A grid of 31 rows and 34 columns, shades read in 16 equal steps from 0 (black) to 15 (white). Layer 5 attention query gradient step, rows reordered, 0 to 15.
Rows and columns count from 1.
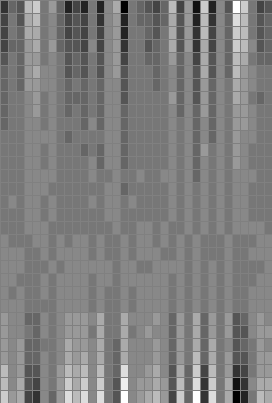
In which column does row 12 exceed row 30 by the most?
30
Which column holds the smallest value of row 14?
25
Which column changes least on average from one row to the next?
28
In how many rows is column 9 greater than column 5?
12
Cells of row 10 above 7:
13
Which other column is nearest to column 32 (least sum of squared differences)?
6
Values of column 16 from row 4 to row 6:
3 4 5
